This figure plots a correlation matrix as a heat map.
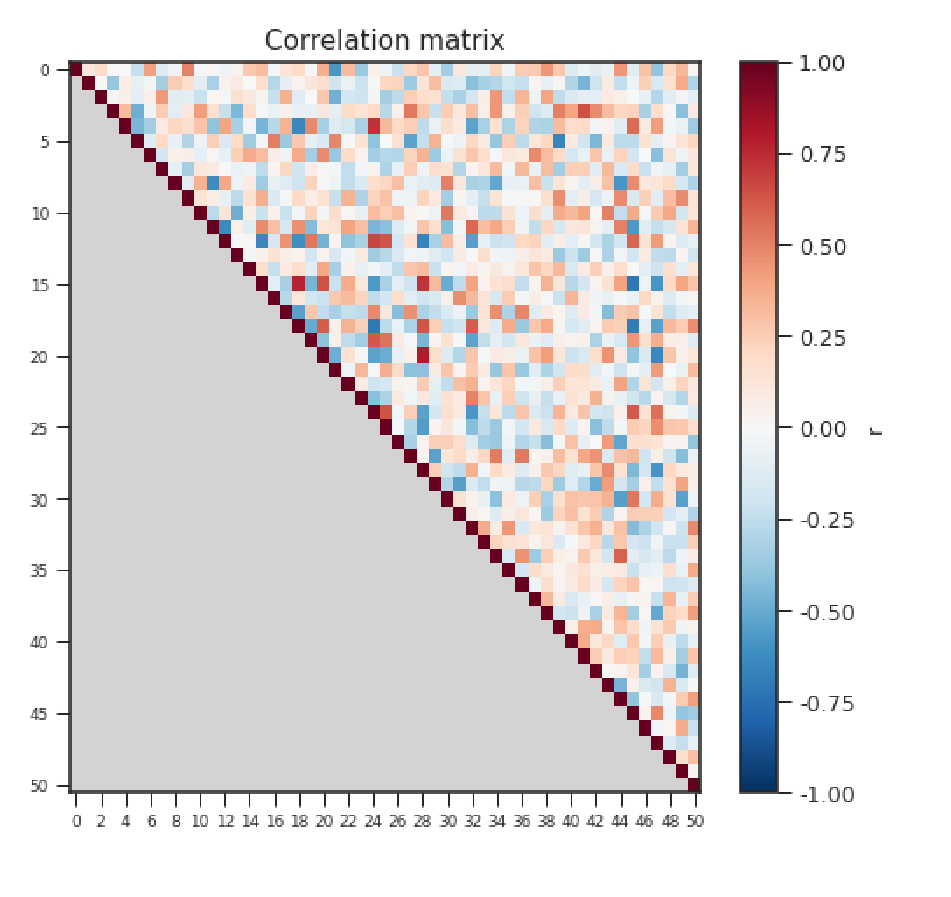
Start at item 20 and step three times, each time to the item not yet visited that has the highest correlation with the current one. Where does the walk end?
18
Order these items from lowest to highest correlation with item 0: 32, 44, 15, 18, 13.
32, 13, 18, 15, 44
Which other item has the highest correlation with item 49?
9
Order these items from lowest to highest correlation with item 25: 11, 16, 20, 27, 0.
20, 11, 27, 16, 0
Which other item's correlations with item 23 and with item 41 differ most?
24
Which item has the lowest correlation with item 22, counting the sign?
12
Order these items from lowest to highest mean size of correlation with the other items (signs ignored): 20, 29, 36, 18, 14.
14, 36, 29, 20, 18
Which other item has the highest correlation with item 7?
2
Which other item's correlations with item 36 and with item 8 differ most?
34
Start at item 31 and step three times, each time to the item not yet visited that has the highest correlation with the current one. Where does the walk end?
21
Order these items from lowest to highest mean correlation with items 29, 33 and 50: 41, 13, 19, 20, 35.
19, 13, 41, 20, 35
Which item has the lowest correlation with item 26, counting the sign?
44
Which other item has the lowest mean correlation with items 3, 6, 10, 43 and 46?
13
